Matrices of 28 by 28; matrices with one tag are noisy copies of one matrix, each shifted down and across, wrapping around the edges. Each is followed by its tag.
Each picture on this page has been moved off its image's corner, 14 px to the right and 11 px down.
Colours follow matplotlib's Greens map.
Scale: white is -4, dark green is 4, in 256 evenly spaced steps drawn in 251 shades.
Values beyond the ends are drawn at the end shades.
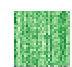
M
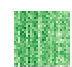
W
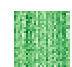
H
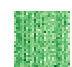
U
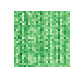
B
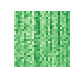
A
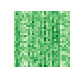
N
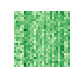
H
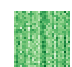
A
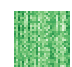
U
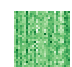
U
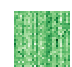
M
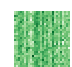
U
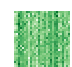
H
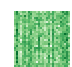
M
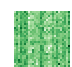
N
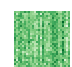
M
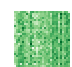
W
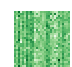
N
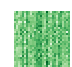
M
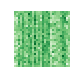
N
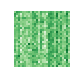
U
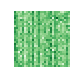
B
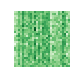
N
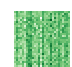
A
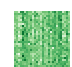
H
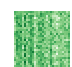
W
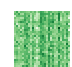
U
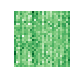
H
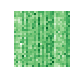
N
